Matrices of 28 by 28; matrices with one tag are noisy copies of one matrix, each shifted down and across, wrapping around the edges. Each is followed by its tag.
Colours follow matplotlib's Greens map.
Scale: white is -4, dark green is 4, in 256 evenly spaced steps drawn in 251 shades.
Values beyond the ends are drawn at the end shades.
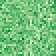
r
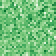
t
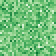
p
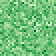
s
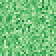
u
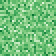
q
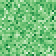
s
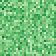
r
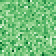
t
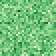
p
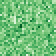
t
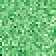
s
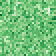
t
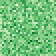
r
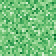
q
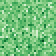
t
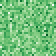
u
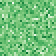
s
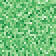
q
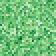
t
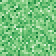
q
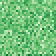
p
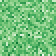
s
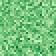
s
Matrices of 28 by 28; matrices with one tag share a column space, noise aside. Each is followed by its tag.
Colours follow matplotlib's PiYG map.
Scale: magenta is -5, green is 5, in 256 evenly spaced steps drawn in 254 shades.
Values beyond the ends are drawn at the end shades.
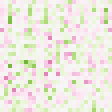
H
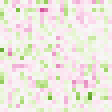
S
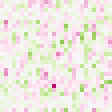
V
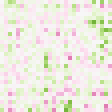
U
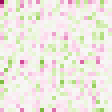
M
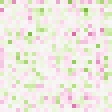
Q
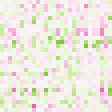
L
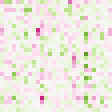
Q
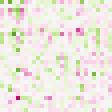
Q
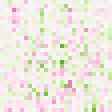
H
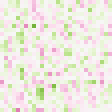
V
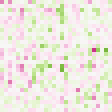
S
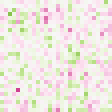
H
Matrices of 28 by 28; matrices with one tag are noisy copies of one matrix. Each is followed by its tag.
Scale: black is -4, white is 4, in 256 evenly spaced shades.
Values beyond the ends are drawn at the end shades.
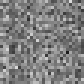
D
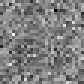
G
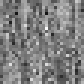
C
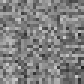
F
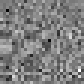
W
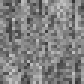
C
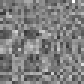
W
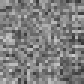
F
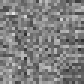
F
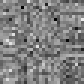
F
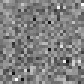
G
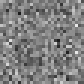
G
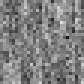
C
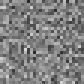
D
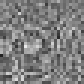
W
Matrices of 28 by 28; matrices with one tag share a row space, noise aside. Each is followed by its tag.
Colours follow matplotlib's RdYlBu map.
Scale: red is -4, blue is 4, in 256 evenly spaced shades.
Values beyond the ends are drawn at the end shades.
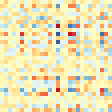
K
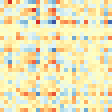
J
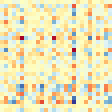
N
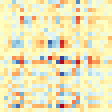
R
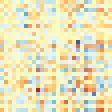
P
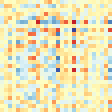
J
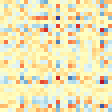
K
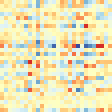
P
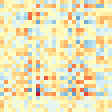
P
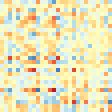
J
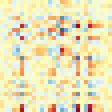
R
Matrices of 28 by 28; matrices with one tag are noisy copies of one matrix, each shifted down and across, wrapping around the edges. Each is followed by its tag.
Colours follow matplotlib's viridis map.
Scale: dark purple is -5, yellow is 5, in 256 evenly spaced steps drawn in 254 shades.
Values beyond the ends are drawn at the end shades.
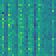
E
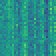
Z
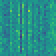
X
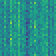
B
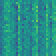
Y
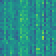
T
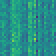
T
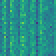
E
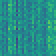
T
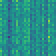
B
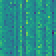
E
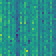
B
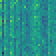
X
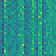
Y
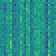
Y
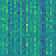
B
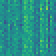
T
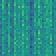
B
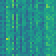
T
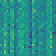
Y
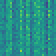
Y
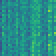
T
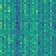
B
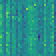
X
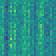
Z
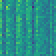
E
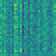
T
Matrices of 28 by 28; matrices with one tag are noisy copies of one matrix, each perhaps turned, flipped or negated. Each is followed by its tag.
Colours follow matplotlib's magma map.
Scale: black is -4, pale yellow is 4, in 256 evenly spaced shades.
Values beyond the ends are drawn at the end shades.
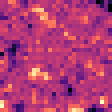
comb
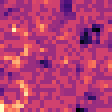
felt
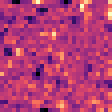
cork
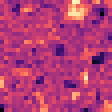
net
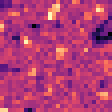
net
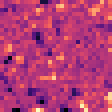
cork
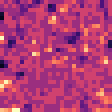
cork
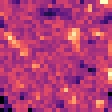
comb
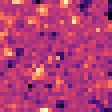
cork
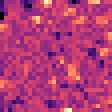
cork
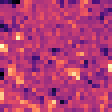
cork
